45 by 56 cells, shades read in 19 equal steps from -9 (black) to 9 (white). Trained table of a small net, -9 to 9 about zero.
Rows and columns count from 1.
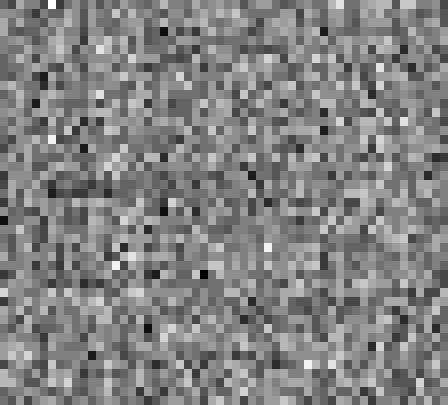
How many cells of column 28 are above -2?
36
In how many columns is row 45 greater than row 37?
27
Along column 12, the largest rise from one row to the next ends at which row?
41
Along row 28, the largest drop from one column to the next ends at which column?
16
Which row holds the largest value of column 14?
19
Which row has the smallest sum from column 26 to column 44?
23
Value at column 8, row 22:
-4
